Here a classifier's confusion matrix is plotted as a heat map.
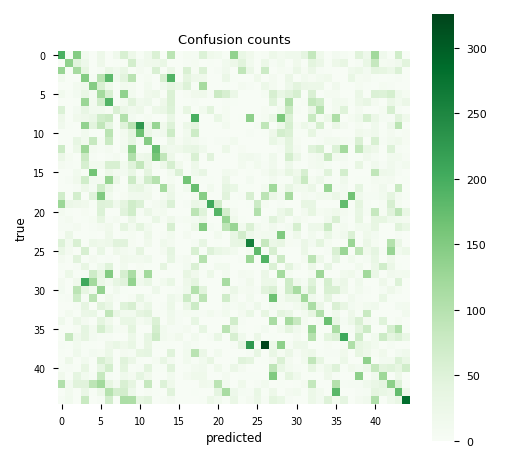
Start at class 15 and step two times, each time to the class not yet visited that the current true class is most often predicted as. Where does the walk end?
18
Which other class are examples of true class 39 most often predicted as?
32
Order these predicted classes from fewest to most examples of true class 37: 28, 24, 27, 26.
27, 28, 24, 26
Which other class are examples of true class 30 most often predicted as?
5
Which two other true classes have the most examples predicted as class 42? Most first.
25, 24
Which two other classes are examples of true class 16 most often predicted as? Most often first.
6, 12
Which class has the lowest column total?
15
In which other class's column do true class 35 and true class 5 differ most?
8
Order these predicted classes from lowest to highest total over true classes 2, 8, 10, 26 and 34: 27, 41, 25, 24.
25, 41, 27, 24
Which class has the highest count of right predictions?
44
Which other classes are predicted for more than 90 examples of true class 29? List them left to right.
3, 4, 9, 21
